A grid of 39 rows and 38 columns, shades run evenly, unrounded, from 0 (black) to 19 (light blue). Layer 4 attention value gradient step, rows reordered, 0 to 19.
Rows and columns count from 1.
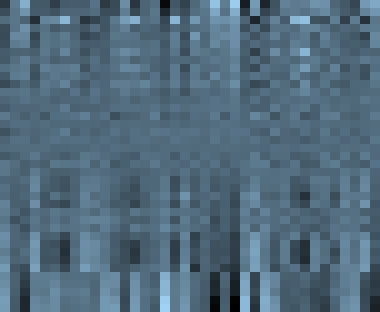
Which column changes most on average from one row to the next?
26
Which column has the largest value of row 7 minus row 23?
31
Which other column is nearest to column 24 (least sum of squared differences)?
22
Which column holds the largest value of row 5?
20
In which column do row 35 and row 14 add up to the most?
17
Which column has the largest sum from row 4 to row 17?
24
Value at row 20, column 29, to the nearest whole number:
10
